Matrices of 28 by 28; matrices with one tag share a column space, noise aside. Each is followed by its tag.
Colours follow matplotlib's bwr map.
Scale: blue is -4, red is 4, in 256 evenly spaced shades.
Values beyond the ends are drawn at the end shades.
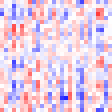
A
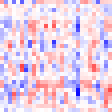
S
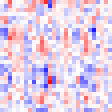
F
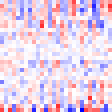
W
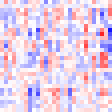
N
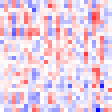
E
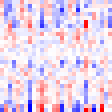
W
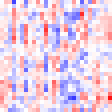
A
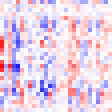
S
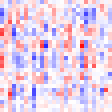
N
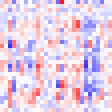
S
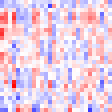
E
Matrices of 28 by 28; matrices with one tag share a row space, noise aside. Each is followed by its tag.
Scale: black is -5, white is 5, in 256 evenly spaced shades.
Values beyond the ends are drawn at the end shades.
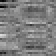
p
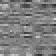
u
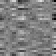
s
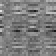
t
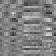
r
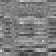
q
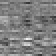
u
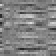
q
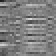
p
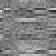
q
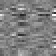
s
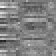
p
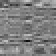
u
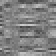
q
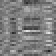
r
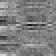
p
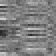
p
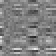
t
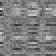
t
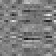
r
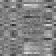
r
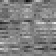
u
